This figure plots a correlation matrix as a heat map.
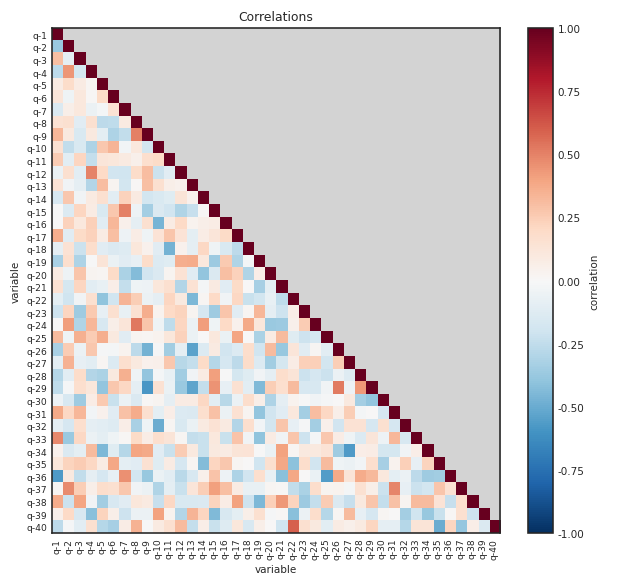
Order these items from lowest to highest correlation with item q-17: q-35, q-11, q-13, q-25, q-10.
q-13, q-35, q-10, q-11, q-25
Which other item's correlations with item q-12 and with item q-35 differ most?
q-40
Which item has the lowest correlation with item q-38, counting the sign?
q-19
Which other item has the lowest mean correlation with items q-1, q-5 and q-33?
q-36
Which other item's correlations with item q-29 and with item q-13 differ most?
q-26
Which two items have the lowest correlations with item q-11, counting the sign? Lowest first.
q-18, q-26
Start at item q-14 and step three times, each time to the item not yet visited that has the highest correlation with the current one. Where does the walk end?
q-9
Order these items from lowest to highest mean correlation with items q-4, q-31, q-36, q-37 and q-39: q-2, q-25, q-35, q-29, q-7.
q-25, q-35, q-29, q-7, q-2
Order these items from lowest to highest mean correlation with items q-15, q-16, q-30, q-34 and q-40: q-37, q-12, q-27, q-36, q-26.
q-27, q-26, q-37, q-36, q-12
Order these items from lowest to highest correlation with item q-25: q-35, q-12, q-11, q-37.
q-37, q-11, q-12, q-35
